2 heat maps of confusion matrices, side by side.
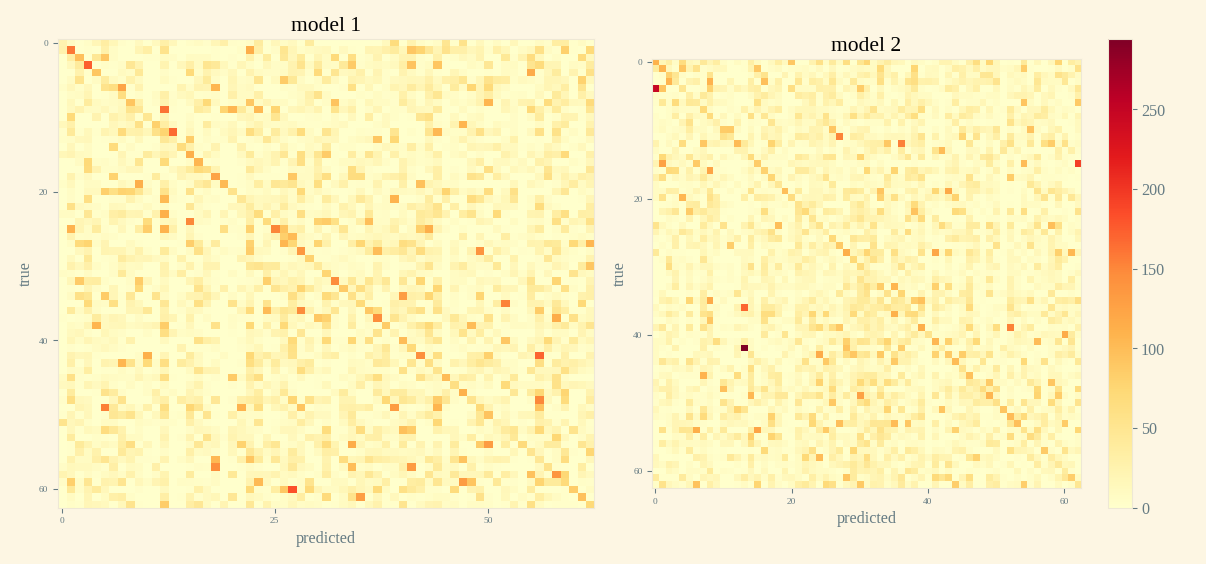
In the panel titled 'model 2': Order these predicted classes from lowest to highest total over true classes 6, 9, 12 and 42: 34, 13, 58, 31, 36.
31, 58, 34, 36, 13
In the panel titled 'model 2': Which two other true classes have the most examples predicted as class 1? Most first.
15, 4
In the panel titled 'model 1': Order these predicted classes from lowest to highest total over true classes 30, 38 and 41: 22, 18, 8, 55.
8, 55, 18, 22
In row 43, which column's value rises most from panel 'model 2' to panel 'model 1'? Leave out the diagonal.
7
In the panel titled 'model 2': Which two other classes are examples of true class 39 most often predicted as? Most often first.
52, 27
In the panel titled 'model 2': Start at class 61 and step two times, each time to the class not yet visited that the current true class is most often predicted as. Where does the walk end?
41
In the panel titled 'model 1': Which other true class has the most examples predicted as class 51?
23
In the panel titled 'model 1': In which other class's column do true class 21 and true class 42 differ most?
56
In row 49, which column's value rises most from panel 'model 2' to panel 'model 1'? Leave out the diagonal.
5
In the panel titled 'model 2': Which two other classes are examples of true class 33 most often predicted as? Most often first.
35, 41
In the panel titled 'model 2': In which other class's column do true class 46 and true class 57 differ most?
7
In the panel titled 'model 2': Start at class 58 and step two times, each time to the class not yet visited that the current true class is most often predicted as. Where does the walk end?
18
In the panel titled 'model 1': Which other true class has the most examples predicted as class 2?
32
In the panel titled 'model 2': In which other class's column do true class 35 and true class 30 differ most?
8
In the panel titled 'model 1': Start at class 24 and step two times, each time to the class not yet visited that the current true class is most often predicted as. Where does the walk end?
31
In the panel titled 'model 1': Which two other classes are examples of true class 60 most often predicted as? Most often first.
27, 26
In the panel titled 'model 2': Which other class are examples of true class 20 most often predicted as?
4
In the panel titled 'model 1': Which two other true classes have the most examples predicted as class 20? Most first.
9, 45
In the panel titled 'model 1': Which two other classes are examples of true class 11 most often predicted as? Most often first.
47, 9
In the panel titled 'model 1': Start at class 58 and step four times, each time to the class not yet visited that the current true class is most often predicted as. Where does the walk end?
13
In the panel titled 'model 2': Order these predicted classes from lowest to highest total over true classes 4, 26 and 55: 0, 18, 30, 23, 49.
23, 49, 18, 30, 0
